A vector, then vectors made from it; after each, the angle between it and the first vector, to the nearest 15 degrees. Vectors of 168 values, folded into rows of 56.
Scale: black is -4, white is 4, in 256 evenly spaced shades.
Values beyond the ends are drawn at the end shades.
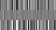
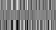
135 degrees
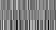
135 degrees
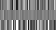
15 degrees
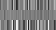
15 degrees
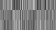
75 degrees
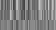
120 degrees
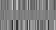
165 degrees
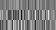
105 degrees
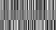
60 degrees
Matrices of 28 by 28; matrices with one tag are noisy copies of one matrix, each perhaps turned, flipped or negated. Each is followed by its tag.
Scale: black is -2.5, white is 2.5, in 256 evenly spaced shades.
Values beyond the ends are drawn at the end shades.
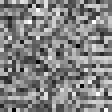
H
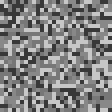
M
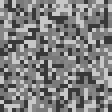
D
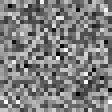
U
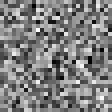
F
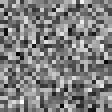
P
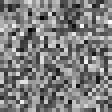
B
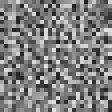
M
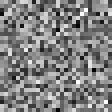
P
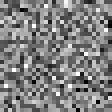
P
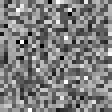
U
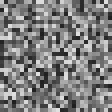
F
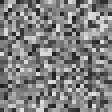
P
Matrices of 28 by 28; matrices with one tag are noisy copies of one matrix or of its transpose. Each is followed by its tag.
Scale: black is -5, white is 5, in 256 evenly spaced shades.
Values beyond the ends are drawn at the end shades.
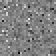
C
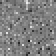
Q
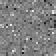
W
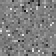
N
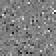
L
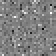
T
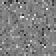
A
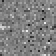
Q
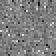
N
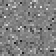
C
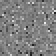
L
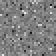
T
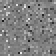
C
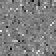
N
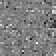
W
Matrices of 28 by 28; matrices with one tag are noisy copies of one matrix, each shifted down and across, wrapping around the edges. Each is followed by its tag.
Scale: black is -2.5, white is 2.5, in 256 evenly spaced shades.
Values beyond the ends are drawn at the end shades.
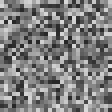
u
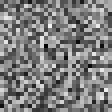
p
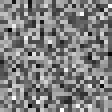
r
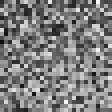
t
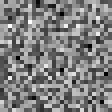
p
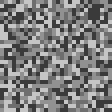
p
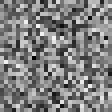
r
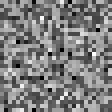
u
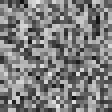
u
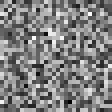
r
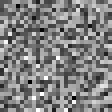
p
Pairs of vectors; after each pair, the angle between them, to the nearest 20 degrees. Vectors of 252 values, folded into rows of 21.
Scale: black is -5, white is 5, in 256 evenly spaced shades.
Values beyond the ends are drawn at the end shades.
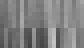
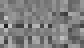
100 degrees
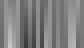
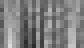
20 degrees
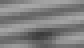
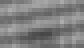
20 degrees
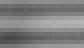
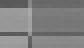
100 degrees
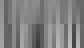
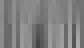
20 degrees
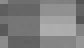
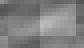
40 degrees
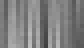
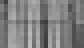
20 degrees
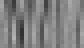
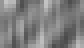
120 degrees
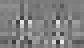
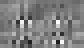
20 degrees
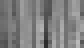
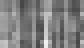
160 degrees
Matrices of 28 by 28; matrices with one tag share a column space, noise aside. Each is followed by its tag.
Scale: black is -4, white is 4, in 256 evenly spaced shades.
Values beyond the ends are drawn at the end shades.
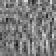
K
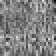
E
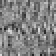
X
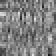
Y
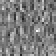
Y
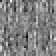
E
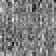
E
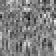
K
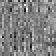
E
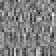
Y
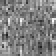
K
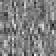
X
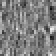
X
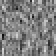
K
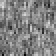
X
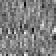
X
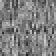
X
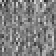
E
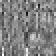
Y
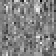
E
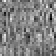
Y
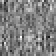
E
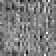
E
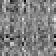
E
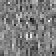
K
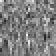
K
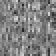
Y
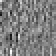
Y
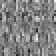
Y
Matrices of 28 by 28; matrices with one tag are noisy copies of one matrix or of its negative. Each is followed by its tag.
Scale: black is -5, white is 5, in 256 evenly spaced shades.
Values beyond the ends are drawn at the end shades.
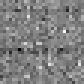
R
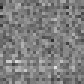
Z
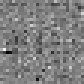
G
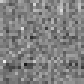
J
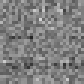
J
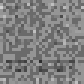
Z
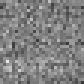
Z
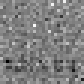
Z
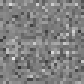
G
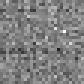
R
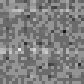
R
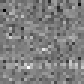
J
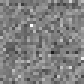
G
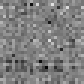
Z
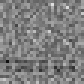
Z
